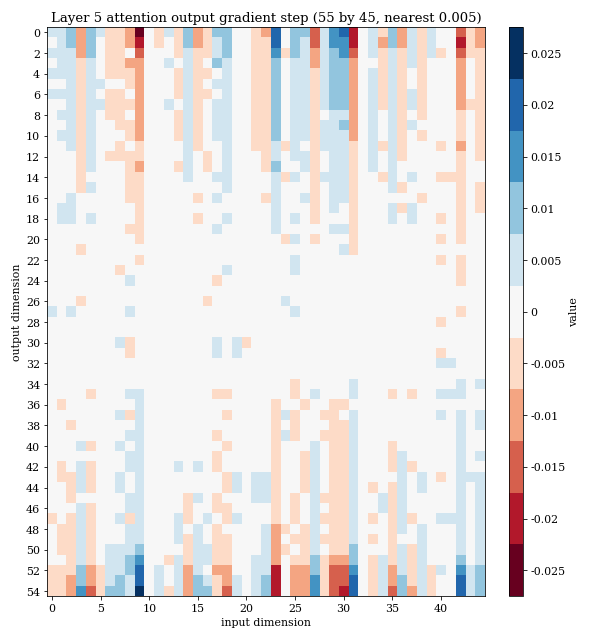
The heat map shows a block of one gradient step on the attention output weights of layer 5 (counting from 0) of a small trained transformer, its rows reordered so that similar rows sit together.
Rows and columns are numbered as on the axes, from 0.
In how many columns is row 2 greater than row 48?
17
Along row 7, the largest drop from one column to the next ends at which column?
31
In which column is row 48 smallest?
23
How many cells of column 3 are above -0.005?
37
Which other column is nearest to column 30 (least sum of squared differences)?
29
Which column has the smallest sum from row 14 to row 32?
42
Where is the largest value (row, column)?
54, 9
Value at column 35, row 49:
-0.005
